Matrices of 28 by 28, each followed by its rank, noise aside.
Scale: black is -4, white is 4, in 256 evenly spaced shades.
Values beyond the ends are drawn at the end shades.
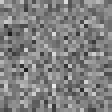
six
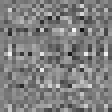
three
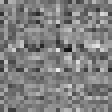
three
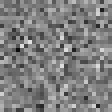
eight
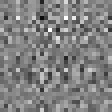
four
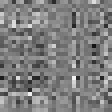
three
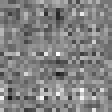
four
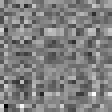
three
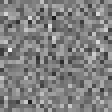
eight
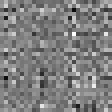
three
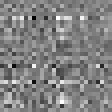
three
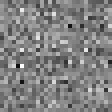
eight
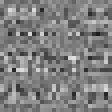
four
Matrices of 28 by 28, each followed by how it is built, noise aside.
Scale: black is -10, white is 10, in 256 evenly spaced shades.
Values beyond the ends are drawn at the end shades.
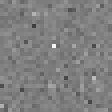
sparse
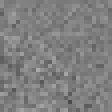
lower triangular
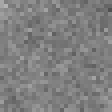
smooth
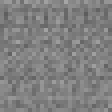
repeating columns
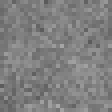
smooth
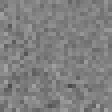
lower triangular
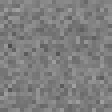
repeating columns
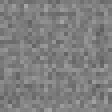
blocks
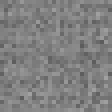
blocks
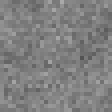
smooth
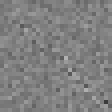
banded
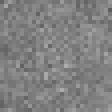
smooth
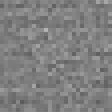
blocks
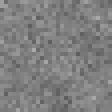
smooth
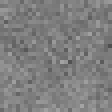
smooth
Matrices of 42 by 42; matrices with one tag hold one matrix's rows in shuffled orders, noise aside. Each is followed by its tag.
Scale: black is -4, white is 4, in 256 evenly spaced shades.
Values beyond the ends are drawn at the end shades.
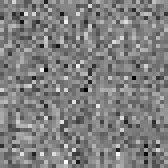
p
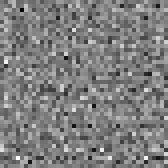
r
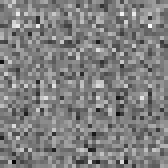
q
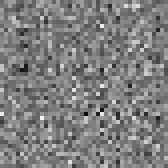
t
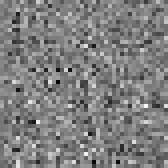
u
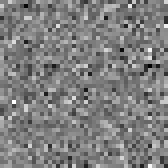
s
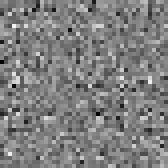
q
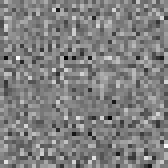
r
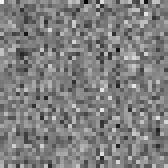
t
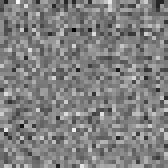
r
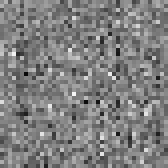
t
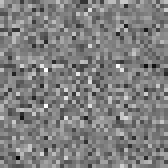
p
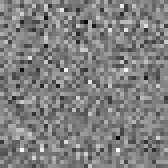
p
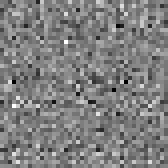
q
